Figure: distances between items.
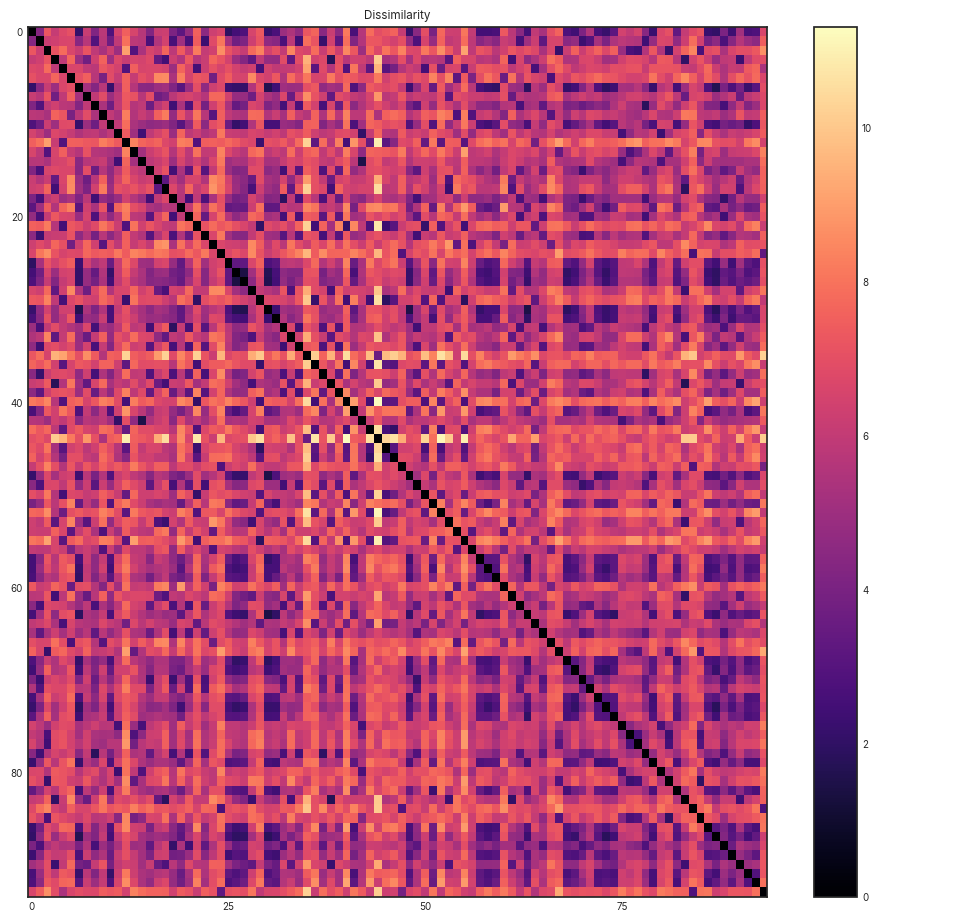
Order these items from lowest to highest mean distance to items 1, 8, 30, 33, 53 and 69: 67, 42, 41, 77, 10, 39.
10, 41, 39, 42, 77, 67
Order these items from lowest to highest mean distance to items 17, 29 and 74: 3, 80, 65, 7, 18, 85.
3, 7, 18, 65, 80, 85
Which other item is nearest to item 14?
42
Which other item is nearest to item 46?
43
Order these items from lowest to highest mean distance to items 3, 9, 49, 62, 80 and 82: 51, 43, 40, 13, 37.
37, 51, 13, 43, 40
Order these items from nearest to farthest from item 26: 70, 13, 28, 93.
70, 28, 13, 93
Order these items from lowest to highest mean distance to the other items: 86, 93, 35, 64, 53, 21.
86, 64, 53, 21, 93, 35
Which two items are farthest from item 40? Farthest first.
44, 35
